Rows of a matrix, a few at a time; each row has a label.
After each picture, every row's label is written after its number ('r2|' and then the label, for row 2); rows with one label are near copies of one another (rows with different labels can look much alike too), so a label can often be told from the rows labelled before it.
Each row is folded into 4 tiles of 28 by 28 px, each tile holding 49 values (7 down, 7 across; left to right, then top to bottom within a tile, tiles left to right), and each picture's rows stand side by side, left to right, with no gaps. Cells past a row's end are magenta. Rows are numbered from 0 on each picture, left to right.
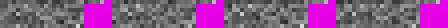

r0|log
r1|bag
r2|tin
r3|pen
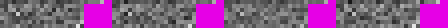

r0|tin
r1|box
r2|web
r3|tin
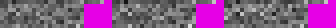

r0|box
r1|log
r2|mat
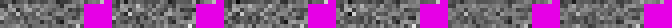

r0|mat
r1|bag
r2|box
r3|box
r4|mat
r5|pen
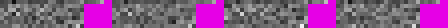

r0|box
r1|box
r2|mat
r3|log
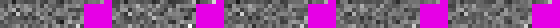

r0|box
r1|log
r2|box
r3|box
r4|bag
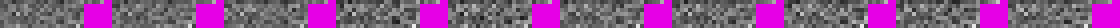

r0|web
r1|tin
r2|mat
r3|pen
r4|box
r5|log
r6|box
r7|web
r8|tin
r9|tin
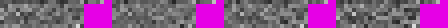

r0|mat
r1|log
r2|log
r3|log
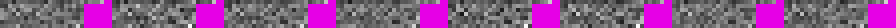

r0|mat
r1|log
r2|tin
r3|pen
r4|tin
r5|web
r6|box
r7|tin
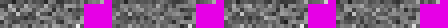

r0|tin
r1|log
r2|log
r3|web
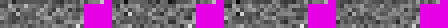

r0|tin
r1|web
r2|mat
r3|web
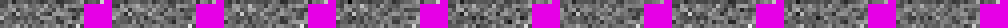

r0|log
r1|mat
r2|bag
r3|bag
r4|box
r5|box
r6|tin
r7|box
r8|log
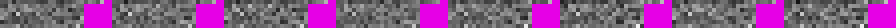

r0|mat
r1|box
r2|tin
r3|box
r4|log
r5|pen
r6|mat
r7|log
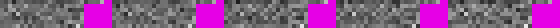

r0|log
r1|web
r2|pen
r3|pen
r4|mat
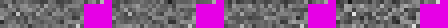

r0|mat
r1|web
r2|log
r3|pen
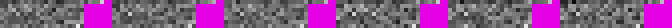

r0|tin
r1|tin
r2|bag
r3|mat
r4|log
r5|pen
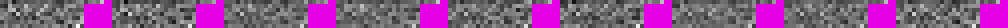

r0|tin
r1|box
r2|bag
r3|bag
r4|log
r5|pen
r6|mat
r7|web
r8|web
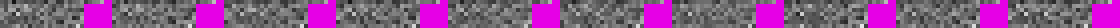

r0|box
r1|bag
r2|mat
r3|mat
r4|tin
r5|web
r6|pen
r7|pen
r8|web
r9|mat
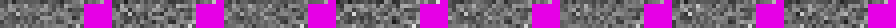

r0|log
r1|tin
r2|log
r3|pen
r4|web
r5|bag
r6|bag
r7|web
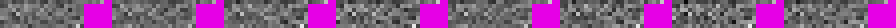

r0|mat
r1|mat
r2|log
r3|mat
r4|pen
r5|tin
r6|box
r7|box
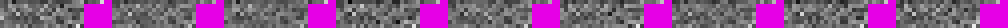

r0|log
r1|pen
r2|bag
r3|box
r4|web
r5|tin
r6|pen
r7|pen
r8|tin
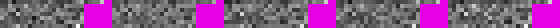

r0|log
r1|box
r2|pen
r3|log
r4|web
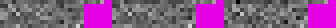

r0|mat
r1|mat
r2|box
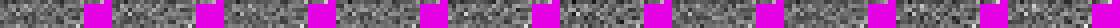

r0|pen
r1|tin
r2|bag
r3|mat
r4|pen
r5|box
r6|log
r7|tin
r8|bag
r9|bag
